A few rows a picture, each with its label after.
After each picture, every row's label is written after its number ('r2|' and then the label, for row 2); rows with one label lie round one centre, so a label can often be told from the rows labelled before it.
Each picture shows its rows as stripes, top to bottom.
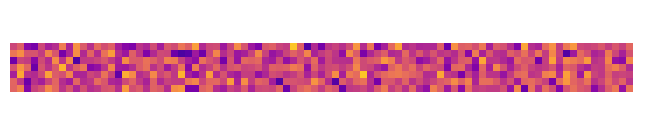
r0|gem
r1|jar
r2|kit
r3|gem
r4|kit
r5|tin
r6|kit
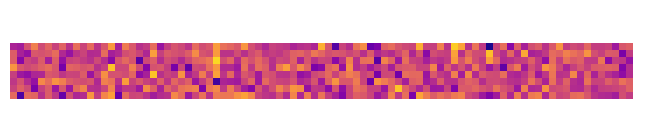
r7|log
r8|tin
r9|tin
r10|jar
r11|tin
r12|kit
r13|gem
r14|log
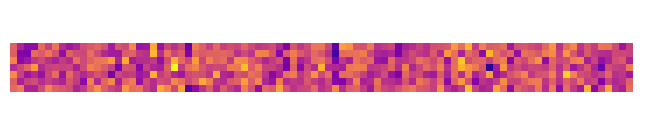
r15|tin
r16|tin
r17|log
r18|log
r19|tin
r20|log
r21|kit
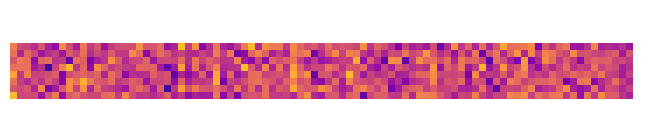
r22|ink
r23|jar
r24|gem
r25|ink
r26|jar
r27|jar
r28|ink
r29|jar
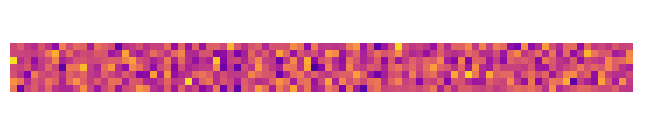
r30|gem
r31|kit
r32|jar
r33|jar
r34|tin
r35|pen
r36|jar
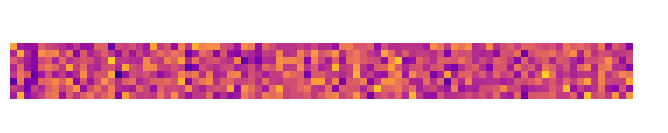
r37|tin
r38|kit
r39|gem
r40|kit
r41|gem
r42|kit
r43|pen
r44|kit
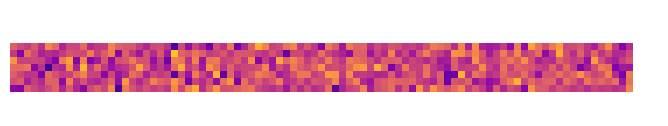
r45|jar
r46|log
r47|ink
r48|ink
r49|jar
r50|kit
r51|log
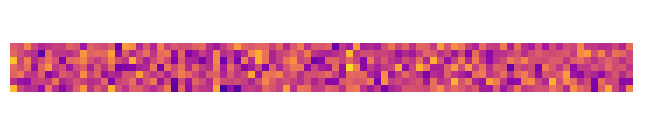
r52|log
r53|jar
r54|jar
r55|gem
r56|ink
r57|tin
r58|jar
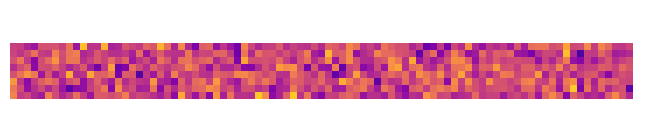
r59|kit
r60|pen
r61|pen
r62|gem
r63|log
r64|tin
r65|tin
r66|jar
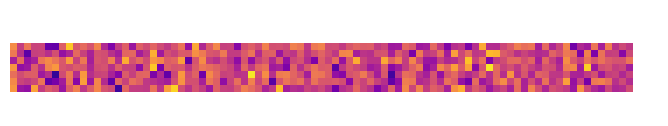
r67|ink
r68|tin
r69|kit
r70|tin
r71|ink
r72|ink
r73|log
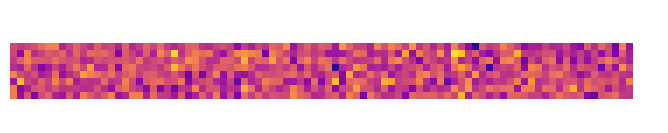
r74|pen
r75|log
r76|pen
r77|log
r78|jar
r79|kit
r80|tin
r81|jar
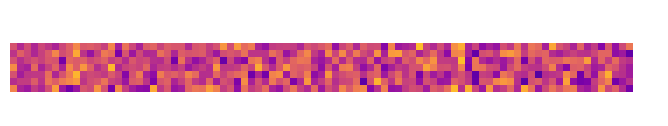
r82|log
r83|pen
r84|jar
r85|jar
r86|pen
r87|pen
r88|tin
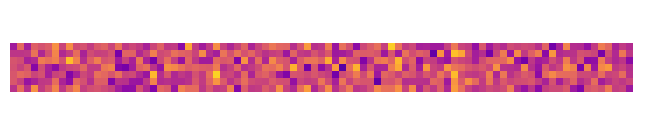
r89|pen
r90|log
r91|pen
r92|gem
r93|tin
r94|tin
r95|pen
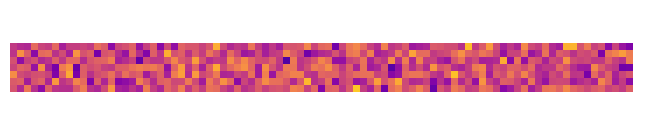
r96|tin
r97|gem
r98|log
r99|ink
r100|ink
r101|pen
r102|gem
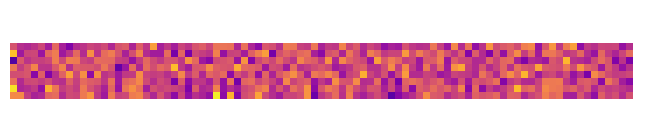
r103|tin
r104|jar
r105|pen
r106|log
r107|ink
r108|jar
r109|jar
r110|jar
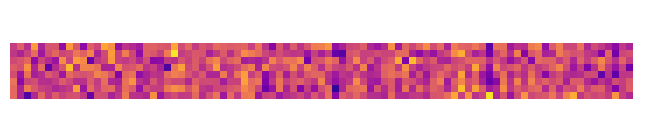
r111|log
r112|log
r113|gem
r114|ink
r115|log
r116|log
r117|log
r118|tin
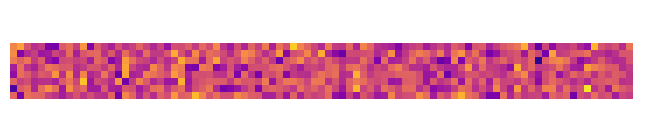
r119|ink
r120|log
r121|ink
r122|kit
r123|kit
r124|ink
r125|kit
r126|log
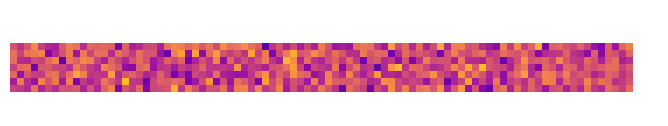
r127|log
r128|ink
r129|jar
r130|gem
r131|jar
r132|kit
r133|log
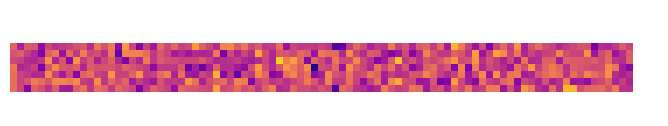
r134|log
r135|jar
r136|gem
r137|jar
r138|jar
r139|pen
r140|tin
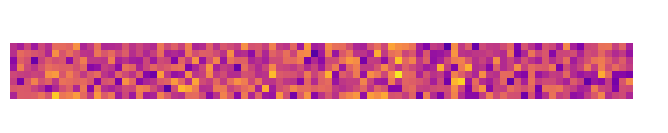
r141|pen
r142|pen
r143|gem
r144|kit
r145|pen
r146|log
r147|ink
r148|pen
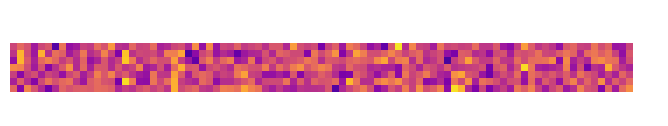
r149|gem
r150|kit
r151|kit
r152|ink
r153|log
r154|kit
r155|log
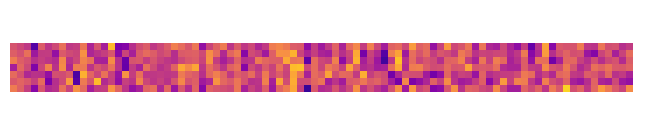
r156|gem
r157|gem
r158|gem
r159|gem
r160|ink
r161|ink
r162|gem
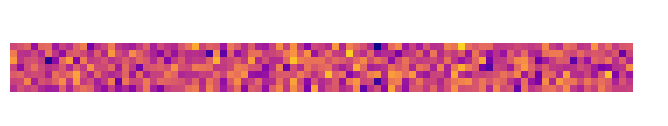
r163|gem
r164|jar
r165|ink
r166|log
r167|pen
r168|gem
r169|gem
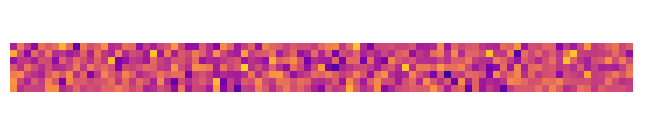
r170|kit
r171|tin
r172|gem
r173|log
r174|kit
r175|jar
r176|jar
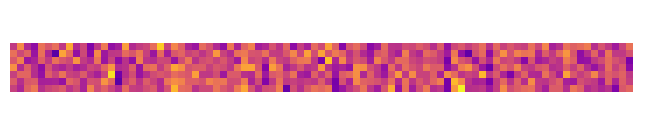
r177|kit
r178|ink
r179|pen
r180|log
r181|gem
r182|log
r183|log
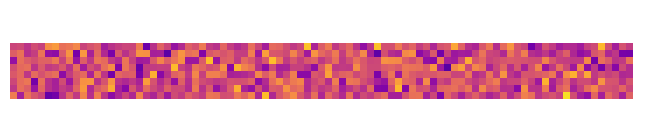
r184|pen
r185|ink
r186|kit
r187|log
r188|tin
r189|gem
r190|gem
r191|ink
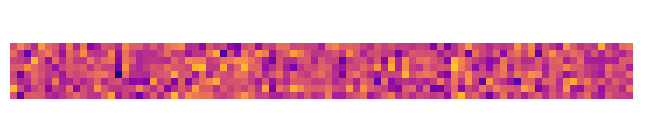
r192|kit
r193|jar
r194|log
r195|log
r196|log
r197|tin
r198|ink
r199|log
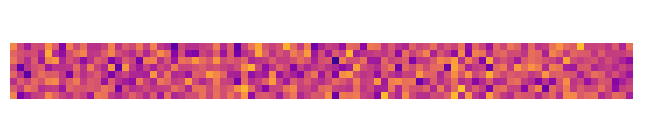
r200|jar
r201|jar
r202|tin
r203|log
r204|tin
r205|pen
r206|log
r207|tin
